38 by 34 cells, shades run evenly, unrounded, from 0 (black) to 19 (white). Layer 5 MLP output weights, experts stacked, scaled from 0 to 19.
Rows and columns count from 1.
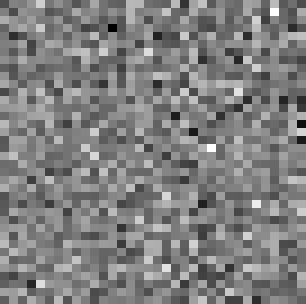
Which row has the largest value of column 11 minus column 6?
20
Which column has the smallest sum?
14
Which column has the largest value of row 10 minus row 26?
23
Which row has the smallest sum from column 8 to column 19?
4
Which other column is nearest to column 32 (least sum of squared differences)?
30
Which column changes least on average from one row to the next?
15
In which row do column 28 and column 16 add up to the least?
5
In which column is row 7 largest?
17
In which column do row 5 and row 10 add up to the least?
2
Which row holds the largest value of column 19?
34
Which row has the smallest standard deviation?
24
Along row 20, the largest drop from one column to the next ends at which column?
12
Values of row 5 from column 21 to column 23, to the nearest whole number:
15 6 10
